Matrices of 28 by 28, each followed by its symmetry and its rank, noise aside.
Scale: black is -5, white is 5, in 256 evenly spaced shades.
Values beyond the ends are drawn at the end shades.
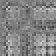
symmetric, rank two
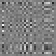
no symmetry, rank two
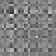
symmetric, rank two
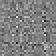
no symmetry, rank four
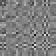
symmetric, rank two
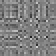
antisymmetric, rank two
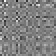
no symmetry, rank three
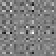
symmetric, rank two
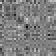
no symmetry, rank four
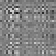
no symmetry, rank two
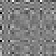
antisymmetric, rank two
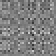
antisymmetric, rank two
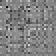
symmetric, rank three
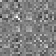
symmetric, rank three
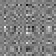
antisymmetric, rank two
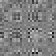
symmetric, rank three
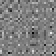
symmetric, rank four
